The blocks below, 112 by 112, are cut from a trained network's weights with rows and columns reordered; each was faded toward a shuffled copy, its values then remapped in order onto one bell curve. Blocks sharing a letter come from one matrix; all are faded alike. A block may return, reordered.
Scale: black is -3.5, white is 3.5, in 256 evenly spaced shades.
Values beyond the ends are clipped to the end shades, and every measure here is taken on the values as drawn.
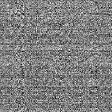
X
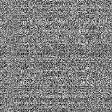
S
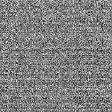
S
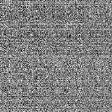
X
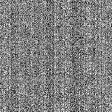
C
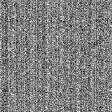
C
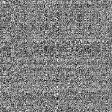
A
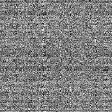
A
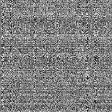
S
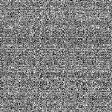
S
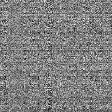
X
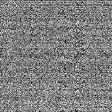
S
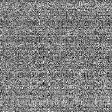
A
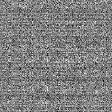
X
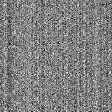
C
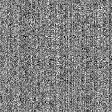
C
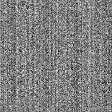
C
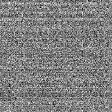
S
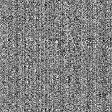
C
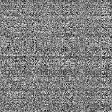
X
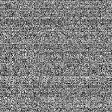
S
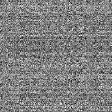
X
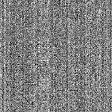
C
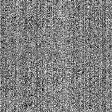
C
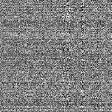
S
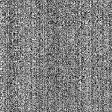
C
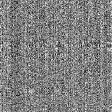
C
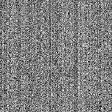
C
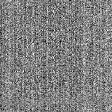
C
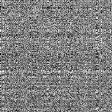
X
